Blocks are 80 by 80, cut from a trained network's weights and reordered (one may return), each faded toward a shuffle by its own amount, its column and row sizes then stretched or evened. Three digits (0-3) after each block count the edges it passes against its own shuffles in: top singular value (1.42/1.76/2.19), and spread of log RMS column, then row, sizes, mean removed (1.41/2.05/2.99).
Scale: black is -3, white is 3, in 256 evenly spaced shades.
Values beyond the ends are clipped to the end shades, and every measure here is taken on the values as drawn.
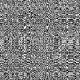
3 2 1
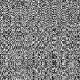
3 2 0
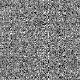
1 2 0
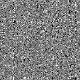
1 2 1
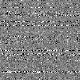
0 1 3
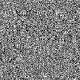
2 0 1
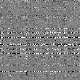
3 1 3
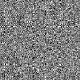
2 2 1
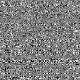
1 0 3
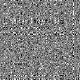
2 2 2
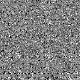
0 1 2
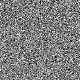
0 0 1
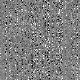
0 3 0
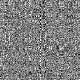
2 2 0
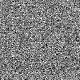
1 0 0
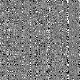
1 3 2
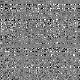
1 2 3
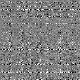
2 2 3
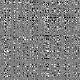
1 3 3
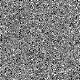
0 2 1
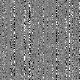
1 3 0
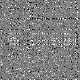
2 2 2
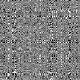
3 3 2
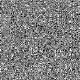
1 2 1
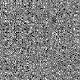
2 2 0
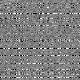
3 1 3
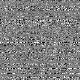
0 0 3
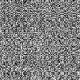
3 2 0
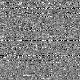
2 0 3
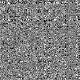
1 2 2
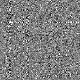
1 2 1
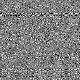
2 0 2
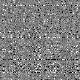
2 1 2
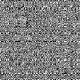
3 1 2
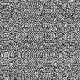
3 0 0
